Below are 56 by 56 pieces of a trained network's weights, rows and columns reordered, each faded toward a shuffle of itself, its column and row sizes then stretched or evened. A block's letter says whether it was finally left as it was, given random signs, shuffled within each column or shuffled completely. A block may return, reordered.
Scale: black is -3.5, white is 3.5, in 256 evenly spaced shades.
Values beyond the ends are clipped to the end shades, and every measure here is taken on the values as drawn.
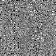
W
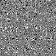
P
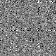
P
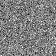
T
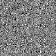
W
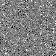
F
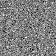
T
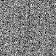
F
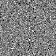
F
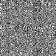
W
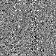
P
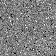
T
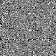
W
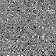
W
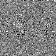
P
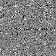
P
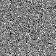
F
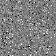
F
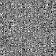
W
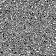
T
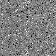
F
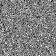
T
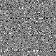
P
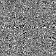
P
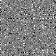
W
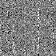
W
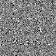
P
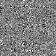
P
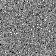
T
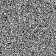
T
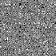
W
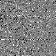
P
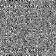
P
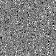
F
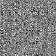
W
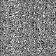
W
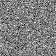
T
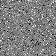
T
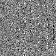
F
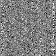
F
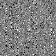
F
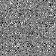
P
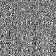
W
